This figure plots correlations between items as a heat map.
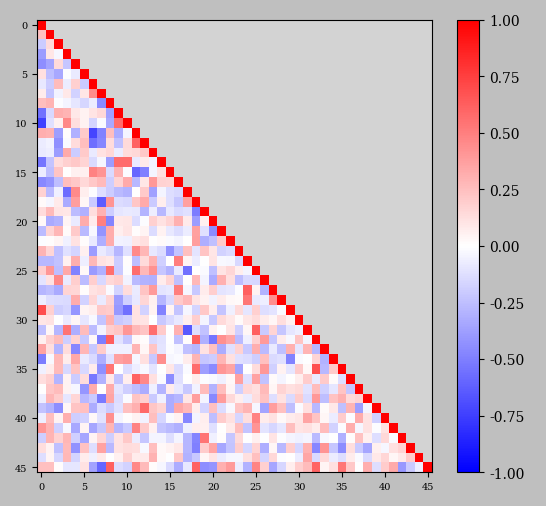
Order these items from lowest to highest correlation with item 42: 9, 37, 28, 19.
28, 9, 37, 19
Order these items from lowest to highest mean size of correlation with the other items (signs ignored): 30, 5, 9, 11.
30, 5, 9, 11
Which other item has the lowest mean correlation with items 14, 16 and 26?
0
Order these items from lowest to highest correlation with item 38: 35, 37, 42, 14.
14, 42, 37, 35
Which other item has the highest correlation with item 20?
7
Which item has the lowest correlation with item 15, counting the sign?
11
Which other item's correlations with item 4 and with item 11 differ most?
25
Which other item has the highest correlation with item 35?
32
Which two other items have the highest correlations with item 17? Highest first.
4, 18
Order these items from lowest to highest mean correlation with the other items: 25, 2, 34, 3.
2, 34, 3, 25
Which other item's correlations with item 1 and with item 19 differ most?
45
